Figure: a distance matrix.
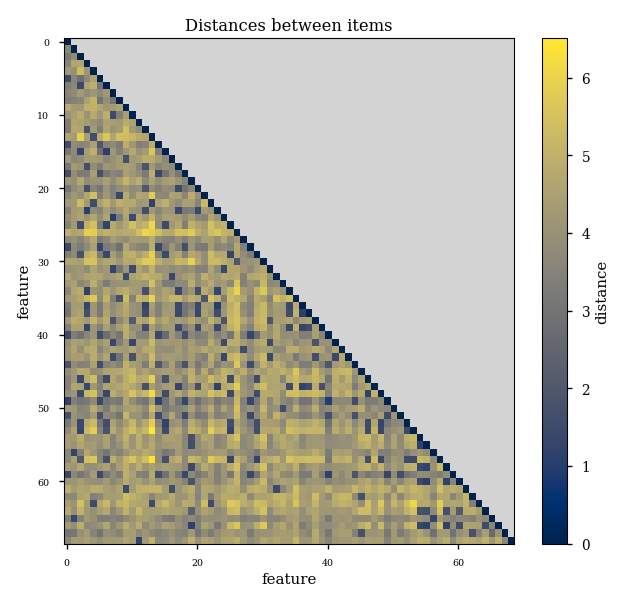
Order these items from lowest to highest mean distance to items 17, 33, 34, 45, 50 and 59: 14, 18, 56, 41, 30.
18, 14, 56, 41, 30
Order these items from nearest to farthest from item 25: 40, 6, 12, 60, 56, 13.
6, 40, 56, 60, 12, 13
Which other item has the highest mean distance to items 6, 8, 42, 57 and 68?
13
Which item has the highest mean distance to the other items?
26
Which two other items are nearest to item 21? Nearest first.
8, 35
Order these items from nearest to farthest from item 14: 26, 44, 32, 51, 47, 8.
51, 44, 8, 47, 32, 26
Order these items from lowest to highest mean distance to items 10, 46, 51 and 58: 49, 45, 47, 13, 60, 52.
49, 60, 52, 47, 45, 13
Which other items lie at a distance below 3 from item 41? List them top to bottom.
7, 10, 24, 31, 38, 43
